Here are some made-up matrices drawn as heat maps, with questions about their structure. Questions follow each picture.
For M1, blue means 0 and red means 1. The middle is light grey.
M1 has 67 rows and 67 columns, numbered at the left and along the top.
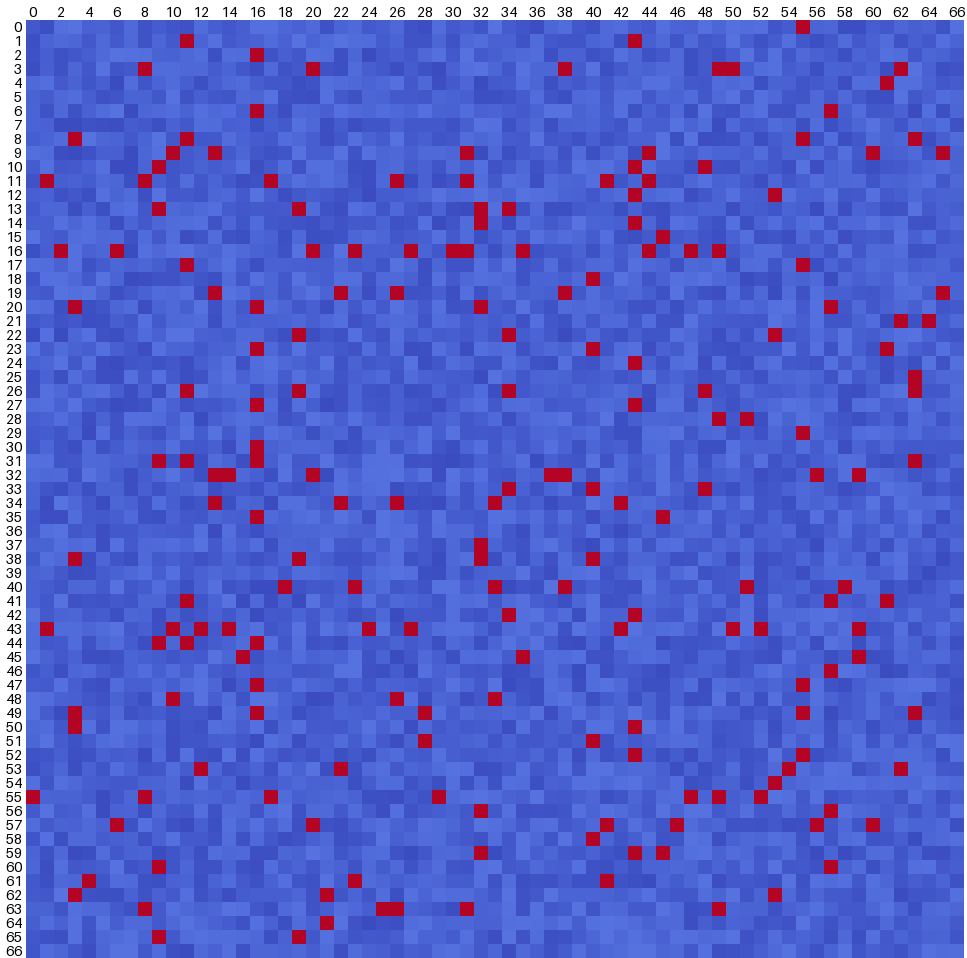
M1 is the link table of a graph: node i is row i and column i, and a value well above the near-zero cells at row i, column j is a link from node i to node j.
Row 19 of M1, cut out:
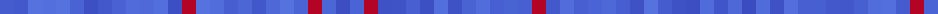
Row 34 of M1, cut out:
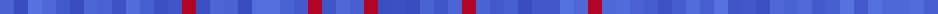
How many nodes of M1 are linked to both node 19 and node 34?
3
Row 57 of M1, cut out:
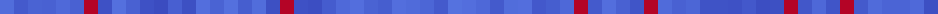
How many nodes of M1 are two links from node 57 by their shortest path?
6
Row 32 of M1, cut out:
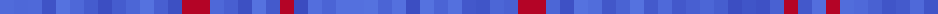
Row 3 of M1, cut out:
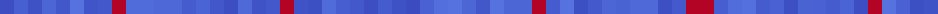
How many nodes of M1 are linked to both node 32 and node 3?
2
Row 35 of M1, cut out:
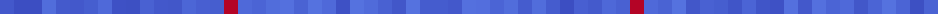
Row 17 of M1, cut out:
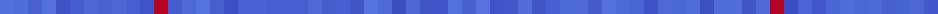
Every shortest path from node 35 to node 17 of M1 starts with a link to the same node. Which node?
node 16
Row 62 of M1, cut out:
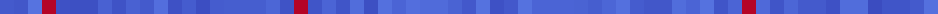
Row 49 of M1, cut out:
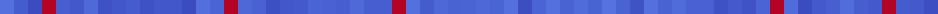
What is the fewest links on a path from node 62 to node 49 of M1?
2
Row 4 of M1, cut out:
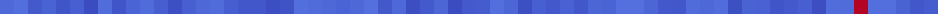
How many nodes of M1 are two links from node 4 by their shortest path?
2
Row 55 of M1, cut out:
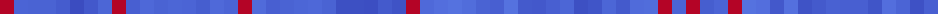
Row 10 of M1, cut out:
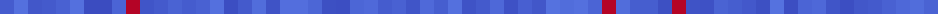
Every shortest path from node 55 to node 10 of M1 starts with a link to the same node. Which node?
node 52
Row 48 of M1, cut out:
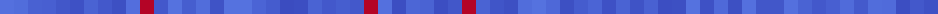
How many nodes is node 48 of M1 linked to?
3
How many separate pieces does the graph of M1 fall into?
6
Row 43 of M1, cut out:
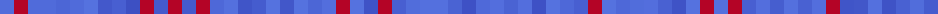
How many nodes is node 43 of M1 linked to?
10
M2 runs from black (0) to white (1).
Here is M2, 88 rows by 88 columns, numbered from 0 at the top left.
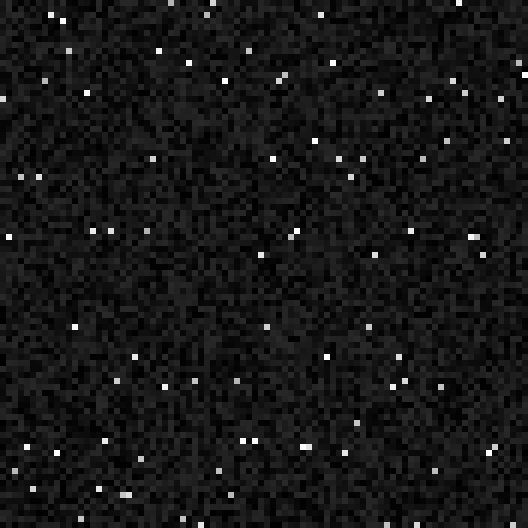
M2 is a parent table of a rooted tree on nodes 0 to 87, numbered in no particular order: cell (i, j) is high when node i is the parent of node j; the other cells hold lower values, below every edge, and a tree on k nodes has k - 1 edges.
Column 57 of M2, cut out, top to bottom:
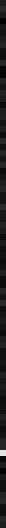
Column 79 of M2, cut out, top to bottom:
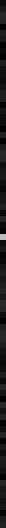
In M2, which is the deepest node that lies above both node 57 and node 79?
75
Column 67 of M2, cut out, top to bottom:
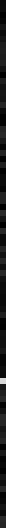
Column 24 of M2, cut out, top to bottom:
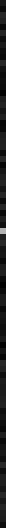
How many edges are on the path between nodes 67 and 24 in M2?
4
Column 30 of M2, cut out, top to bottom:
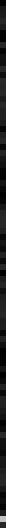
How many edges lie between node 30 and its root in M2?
4
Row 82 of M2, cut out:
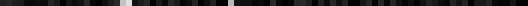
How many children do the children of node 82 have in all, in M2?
5
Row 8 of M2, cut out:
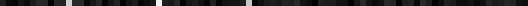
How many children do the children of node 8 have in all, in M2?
5
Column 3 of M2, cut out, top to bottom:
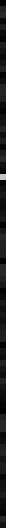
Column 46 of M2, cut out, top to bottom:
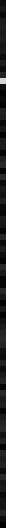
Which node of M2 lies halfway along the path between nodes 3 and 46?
86
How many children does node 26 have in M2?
5
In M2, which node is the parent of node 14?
15
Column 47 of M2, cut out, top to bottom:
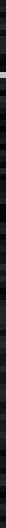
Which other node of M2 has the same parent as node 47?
87
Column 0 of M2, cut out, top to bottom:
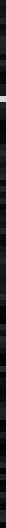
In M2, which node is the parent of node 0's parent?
81
